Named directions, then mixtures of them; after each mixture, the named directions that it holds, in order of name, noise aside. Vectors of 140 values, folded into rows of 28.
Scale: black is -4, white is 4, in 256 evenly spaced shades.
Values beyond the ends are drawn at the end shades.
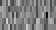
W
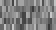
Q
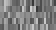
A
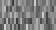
A, Q, W.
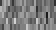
A, W.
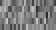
A, W.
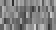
Q.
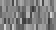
Q.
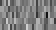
W.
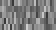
Q, W.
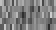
Q.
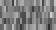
Q.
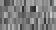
A, Q.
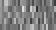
A.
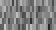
A, Q.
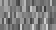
A, W.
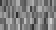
A, Q, W.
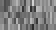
A.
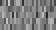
W.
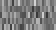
Q, W.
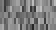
A.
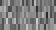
A, W.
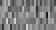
A, W.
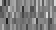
A, Q, W.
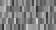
A, Q, W.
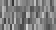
Q, W.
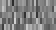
A, Q, W.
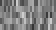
A, Q, W.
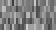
A, Q, W.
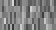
A, Q, W.
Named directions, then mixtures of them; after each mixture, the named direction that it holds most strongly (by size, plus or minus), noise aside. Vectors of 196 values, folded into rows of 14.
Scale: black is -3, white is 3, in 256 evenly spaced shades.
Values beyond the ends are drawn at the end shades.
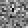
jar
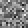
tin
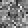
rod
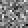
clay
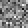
tin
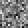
tin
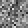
rod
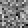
clay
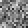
rod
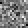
clay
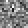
jar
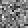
clay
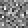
clay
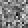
tin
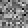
tin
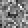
rod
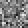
tin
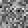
tin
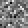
rod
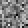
tin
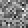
tin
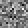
tin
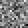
clay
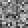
tin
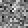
clay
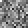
rod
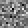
jar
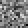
clay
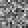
tin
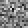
jar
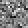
jar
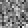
clay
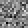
tin
